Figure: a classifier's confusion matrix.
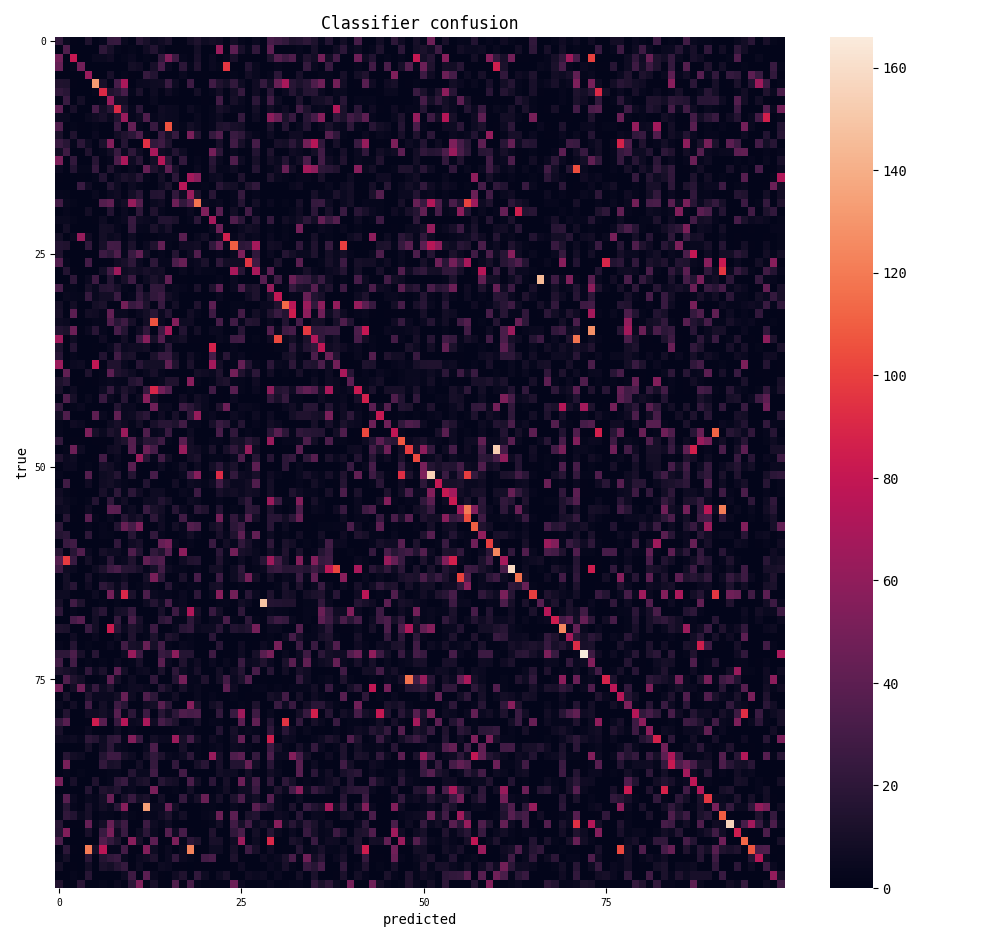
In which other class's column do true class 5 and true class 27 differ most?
91
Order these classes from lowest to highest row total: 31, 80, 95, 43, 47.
43, 47, 31, 80, 95
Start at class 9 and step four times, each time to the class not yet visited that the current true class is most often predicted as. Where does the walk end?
22
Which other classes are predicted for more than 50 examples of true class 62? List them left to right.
37, 38, 41, 73
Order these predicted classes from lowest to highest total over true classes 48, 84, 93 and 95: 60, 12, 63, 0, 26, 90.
0, 63, 90, 26, 12, 60
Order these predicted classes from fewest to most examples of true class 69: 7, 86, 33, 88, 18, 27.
88, 18, 33, 27, 86, 7
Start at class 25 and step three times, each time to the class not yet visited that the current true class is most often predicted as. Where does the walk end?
51
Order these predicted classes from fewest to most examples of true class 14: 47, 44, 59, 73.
47, 44, 59, 73
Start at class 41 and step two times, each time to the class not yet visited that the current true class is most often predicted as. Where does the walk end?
54
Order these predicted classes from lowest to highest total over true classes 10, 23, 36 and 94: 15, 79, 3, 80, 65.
80, 65, 3, 79, 15
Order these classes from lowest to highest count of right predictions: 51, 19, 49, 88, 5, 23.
88, 23, 49, 19, 5, 51
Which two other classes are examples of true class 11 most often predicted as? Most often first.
59, 18
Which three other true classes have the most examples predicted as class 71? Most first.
35, 15, 92
